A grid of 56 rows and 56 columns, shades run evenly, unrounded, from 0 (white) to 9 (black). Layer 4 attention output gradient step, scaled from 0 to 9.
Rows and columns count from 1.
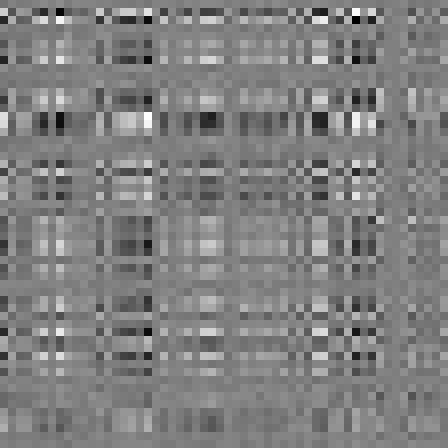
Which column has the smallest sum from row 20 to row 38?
8
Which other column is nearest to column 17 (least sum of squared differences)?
16
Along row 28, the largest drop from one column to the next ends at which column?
48
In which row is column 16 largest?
3
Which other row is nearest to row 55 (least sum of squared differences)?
4
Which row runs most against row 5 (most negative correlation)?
24
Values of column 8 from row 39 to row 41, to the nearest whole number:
2 6 4
